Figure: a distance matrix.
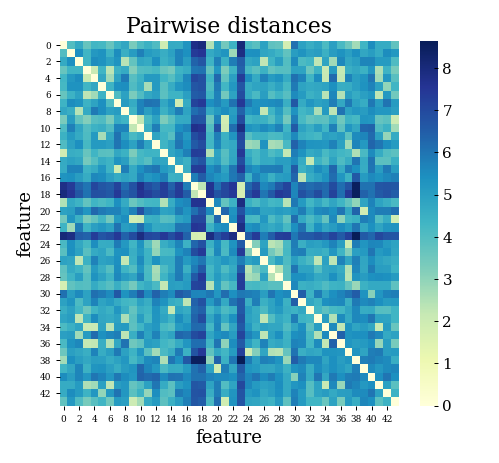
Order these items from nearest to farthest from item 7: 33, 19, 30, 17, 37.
33, 19, 37, 30, 17
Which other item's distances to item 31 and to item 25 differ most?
16
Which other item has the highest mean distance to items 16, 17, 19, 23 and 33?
38
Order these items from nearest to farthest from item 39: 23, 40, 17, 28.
28, 40, 17, 23
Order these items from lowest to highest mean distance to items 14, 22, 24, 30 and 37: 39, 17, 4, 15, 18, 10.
39, 4, 10, 15, 17, 18
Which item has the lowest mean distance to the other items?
3
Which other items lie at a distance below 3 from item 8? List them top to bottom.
2, 26, 33, 35
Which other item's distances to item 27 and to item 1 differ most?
24
